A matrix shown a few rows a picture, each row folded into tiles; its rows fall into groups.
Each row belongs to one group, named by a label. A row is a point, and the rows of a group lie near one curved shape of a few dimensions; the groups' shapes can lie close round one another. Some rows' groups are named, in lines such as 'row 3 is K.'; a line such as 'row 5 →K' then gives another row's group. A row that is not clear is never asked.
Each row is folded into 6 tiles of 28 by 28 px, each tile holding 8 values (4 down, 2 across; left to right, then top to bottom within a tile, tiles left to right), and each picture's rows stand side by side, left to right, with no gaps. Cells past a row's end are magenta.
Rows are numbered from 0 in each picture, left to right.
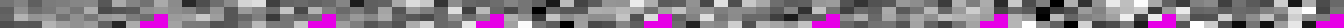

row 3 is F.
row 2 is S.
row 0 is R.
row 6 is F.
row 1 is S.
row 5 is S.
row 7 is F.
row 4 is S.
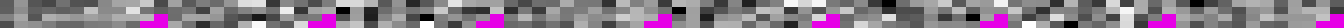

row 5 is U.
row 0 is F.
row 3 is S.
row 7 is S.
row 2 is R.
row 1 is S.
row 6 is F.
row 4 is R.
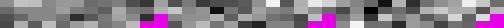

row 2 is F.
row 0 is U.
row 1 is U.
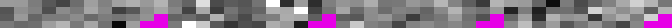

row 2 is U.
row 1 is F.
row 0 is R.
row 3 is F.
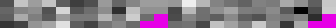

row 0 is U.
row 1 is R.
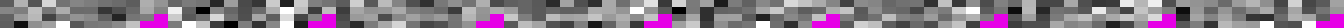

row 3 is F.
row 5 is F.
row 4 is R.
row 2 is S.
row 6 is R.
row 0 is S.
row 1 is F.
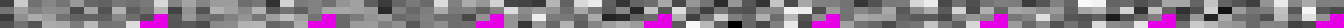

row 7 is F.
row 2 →U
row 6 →S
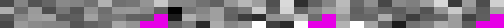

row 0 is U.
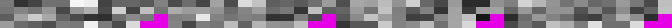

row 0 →S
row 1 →S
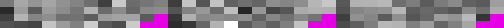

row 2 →U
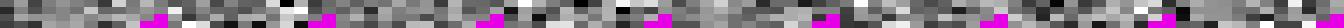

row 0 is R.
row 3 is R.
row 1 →F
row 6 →F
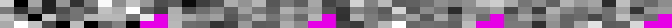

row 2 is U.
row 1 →S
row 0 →F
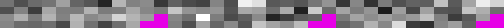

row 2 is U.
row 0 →S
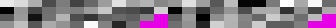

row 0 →R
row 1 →R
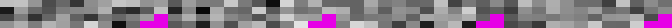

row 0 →R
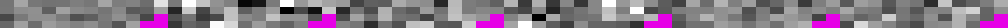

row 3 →F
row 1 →R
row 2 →S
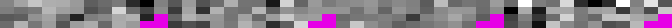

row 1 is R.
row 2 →U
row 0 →U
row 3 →R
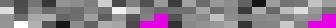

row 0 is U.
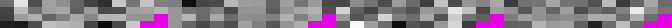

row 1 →S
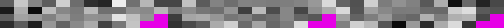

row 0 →R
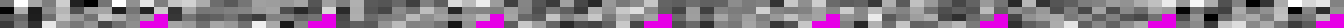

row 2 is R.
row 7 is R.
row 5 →S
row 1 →R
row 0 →R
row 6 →U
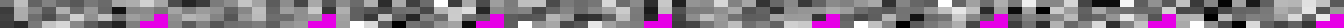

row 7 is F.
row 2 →F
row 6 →R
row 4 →U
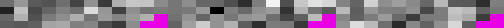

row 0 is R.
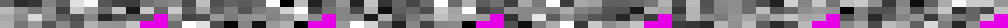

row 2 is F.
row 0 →S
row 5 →R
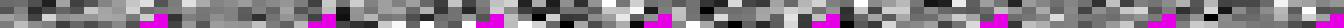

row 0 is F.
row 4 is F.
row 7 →F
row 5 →R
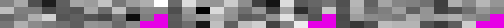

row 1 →R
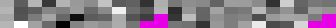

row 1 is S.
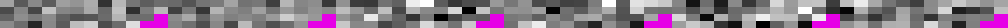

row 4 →F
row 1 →S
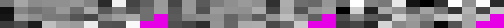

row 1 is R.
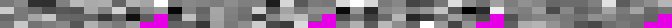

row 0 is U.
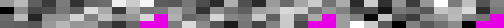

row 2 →F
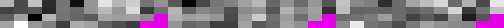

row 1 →S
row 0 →F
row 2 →U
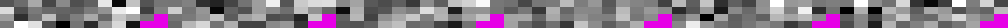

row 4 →F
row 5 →R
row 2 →R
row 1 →U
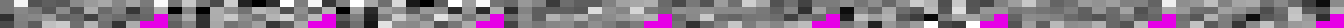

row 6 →U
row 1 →R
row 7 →U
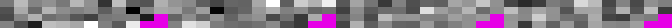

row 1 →U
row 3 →S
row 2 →F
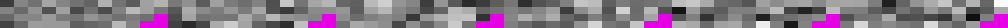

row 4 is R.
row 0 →U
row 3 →S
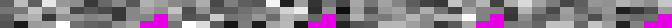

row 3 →R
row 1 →F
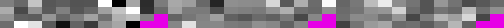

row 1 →U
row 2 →U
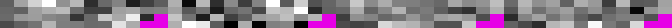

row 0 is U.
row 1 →F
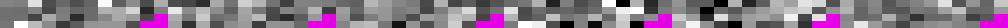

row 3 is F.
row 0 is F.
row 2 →U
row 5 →U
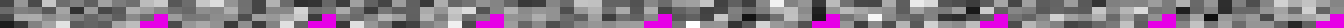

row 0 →U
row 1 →U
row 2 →F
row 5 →S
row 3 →S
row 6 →F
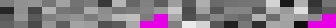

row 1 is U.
